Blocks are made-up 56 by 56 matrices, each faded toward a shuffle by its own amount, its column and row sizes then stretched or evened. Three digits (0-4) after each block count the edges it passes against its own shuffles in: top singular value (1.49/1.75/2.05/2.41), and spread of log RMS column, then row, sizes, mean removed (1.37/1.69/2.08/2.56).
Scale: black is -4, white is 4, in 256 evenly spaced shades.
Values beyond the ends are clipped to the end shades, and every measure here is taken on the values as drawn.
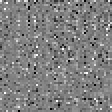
2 2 1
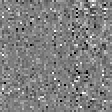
1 3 1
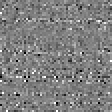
1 1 4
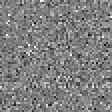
1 0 1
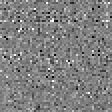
1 0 2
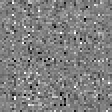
0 3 2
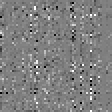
1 4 2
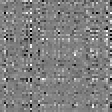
4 4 3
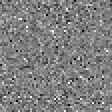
0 0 1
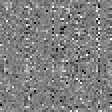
3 3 0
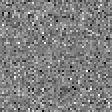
1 2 2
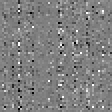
1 4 2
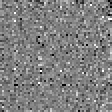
0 2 1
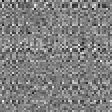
4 2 4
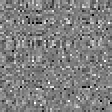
3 0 2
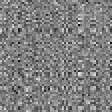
4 3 3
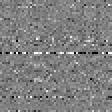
3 0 3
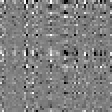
4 4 4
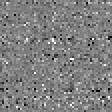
0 1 3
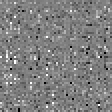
0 3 3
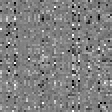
3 4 0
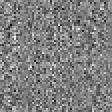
2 3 0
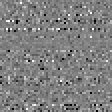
1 0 4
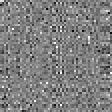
4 2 1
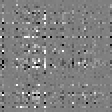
2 4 4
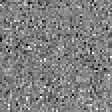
0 1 2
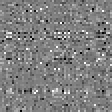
3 0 3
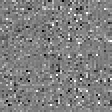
0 3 3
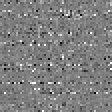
0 2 4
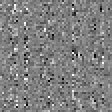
0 4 1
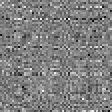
4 1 3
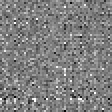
2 2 1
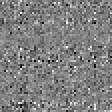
0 2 3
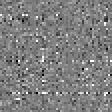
2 3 3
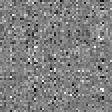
2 3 0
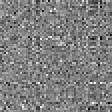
3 0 3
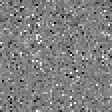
0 1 0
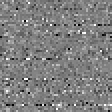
2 0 3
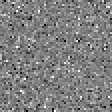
0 0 1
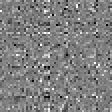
3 2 2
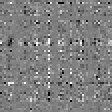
2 4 4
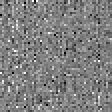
2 2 0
